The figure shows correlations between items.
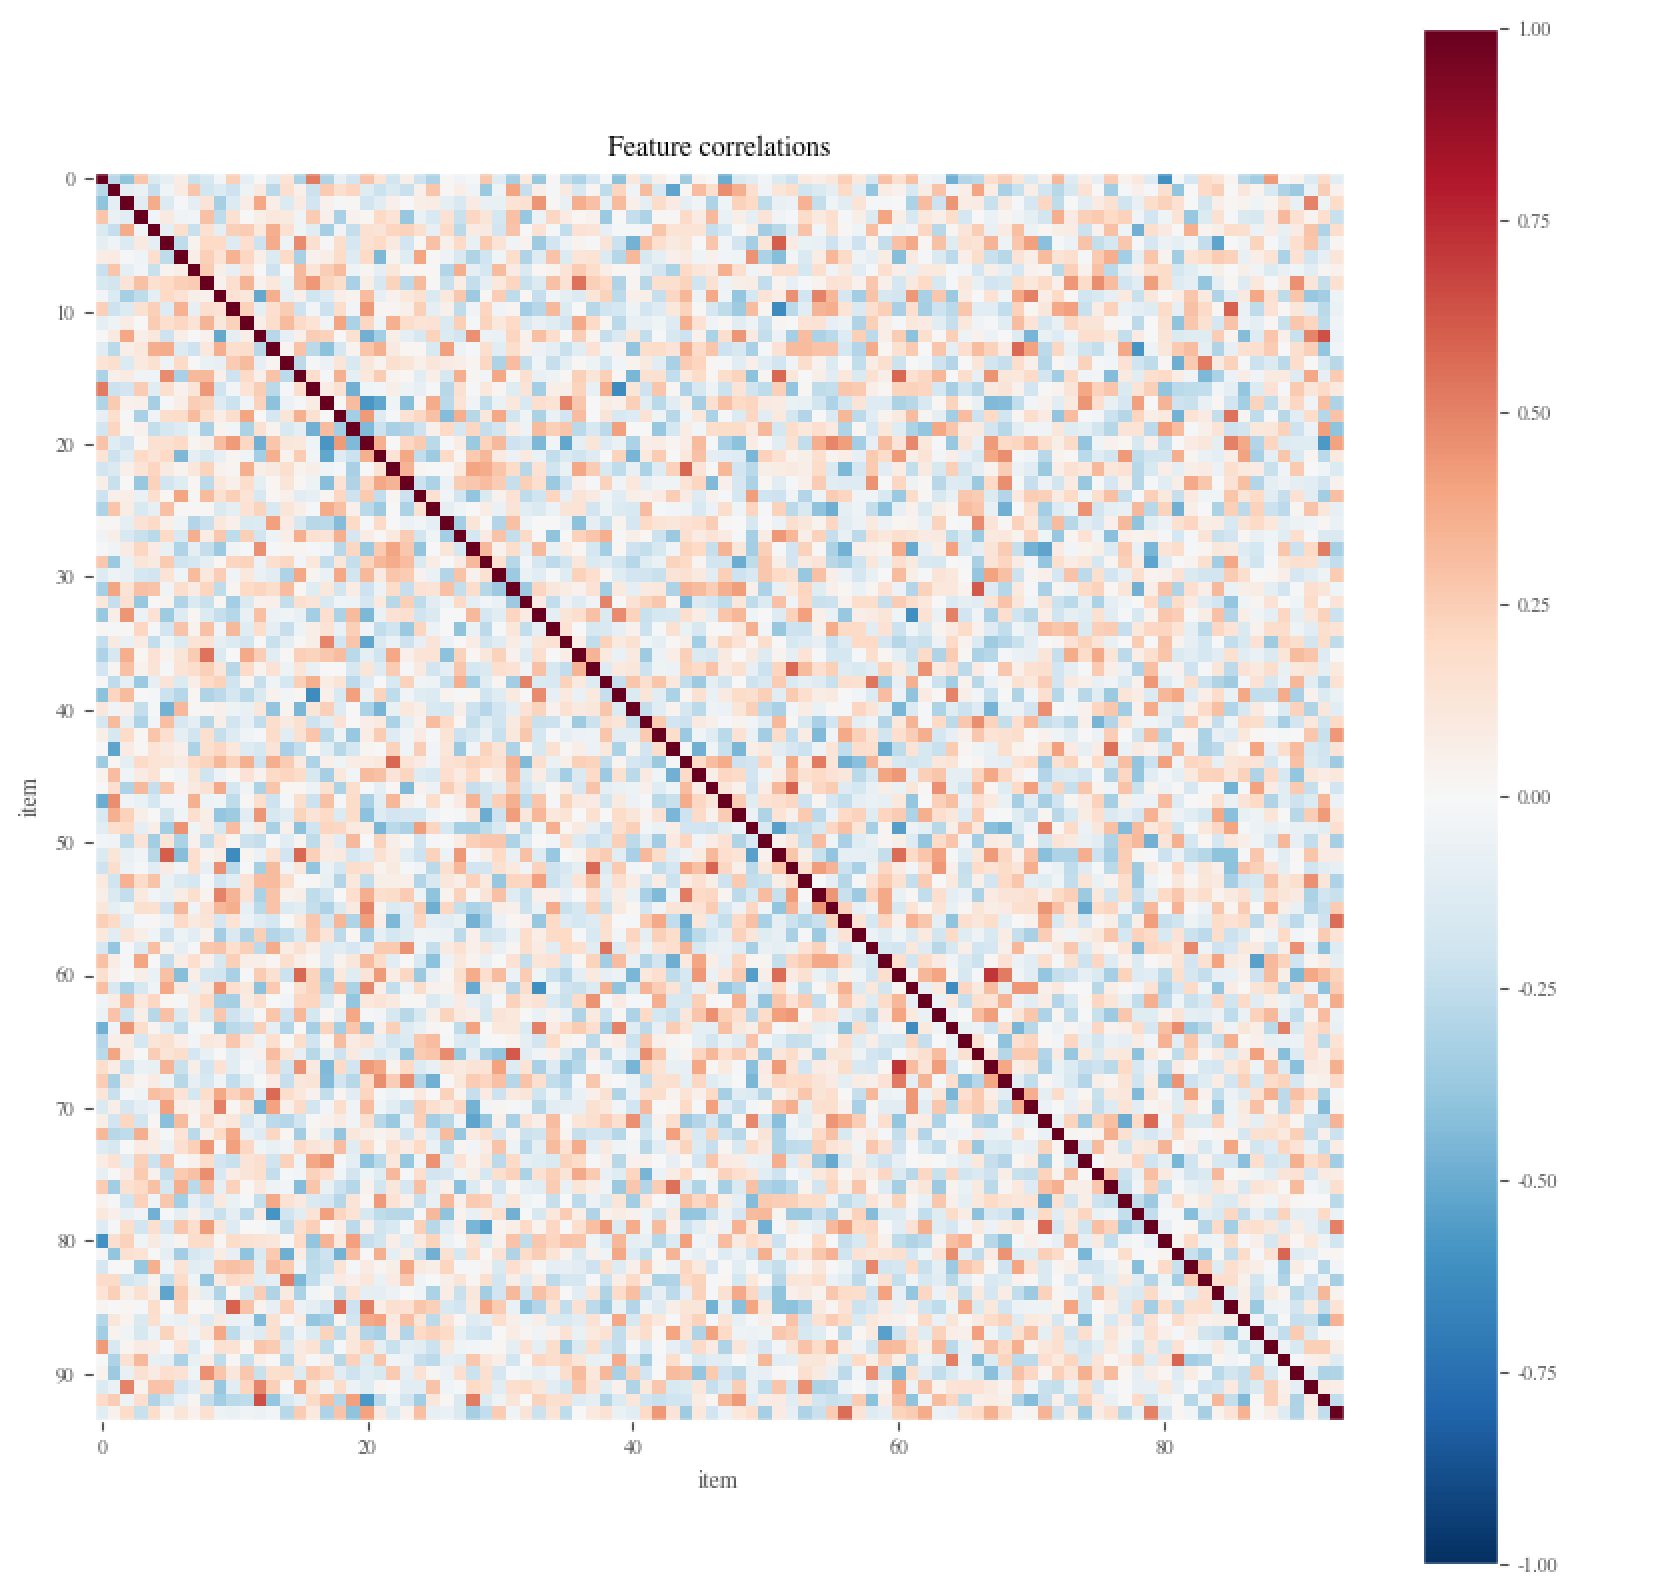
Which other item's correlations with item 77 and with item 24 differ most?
49
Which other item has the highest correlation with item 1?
47
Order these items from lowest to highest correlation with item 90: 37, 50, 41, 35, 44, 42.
41, 50, 42, 37, 35, 44
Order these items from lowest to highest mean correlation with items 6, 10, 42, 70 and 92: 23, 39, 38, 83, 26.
39, 23, 38, 83, 26
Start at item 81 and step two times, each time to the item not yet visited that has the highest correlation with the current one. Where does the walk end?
64
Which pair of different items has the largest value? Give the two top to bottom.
60, 67
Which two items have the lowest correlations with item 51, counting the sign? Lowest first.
10, 49
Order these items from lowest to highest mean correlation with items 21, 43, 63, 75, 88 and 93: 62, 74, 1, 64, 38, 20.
74, 1, 38, 64, 62, 20
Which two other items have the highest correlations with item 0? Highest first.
16, 88
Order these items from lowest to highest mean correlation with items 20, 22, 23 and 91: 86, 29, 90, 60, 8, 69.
90, 8, 69, 86, 60, 29
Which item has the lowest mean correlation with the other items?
78
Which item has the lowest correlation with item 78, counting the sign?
13
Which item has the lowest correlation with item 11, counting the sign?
81
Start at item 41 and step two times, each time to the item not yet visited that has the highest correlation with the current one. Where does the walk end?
31
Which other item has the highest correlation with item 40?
71
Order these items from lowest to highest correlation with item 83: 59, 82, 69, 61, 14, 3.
3, 61, 69, 59, 82, 14
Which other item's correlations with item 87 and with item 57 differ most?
9
